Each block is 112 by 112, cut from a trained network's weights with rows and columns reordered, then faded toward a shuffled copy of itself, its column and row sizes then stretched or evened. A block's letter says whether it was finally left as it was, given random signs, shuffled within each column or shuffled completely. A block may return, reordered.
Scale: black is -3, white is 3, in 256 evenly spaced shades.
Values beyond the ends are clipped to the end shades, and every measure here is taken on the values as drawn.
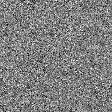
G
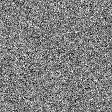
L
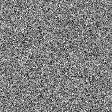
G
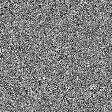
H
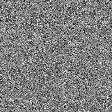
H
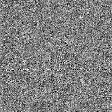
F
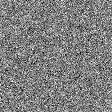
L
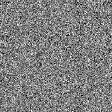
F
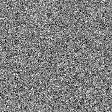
G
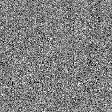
F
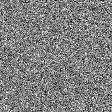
G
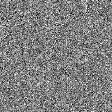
F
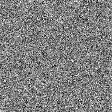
H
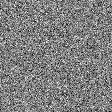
L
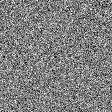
L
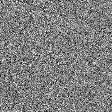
H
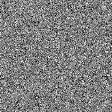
H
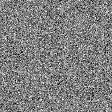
G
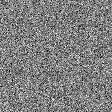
L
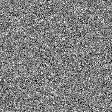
G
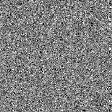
F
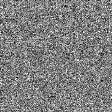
F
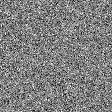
L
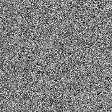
H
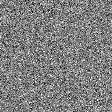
G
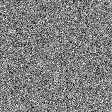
L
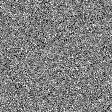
L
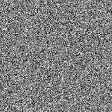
F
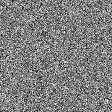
G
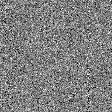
G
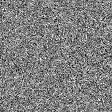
L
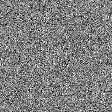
H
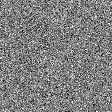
G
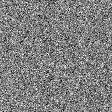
L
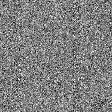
G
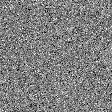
L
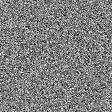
L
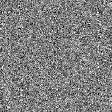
F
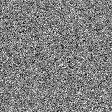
L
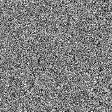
H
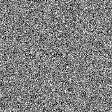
H
